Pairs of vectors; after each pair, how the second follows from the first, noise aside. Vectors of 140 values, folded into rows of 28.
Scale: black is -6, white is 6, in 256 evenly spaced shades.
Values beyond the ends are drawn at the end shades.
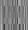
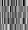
reversed, scaled up.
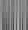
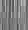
reversed, negated.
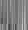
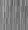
reversed, shrunk.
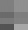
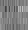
wrapped around, partly zeroed.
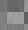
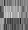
reversed, scaled up.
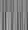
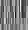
wrapped around, negated, scaled up.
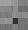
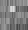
reversed, negated.
